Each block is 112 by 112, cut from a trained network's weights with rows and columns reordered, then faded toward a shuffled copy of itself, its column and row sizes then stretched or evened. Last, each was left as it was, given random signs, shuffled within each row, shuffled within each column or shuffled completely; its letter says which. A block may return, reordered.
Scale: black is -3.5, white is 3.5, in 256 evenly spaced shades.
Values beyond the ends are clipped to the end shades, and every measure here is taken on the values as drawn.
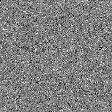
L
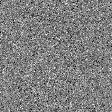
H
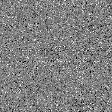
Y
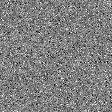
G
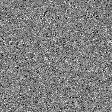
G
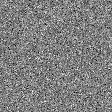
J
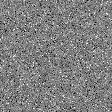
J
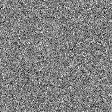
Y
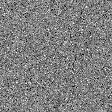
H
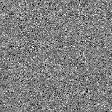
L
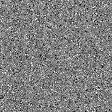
Y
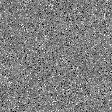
H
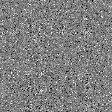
Y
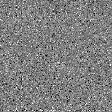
L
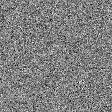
G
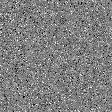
J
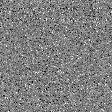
G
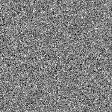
Y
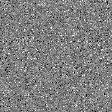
Y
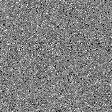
G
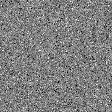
H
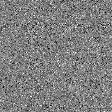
Y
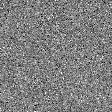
H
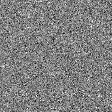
Y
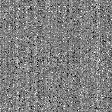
L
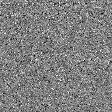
G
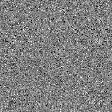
L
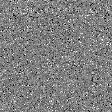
L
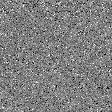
G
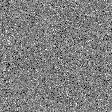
H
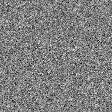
G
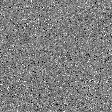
G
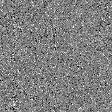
H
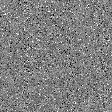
H
